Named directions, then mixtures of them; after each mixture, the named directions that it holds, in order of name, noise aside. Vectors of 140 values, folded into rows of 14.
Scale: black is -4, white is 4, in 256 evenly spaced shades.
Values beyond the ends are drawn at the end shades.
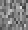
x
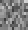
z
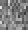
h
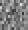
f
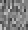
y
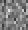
x, y.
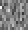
f, h, x.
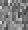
h.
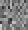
x, y, z.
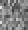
h, z.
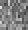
h.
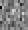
f, h.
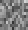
z.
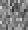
h, z.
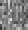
h, x, y.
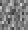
f.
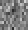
f, z.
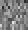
h, y, z.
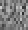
f, x.
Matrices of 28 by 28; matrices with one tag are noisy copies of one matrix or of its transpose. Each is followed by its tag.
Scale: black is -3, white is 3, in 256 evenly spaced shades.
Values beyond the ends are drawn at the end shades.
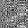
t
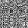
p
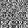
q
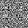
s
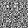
s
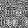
t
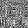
t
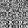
q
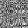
p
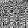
p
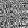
p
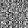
q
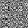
s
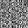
q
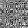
p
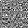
s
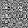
s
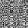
p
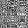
t
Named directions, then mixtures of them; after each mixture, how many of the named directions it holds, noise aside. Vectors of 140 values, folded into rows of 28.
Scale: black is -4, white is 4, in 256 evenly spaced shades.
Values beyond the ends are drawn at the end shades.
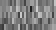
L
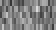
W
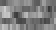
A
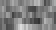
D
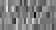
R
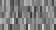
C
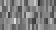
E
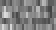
two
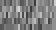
two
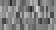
four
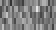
one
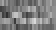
three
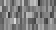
one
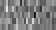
one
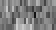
two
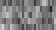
four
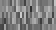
one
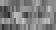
one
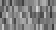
one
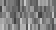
four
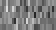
one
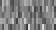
one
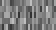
two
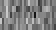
three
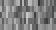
three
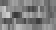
two
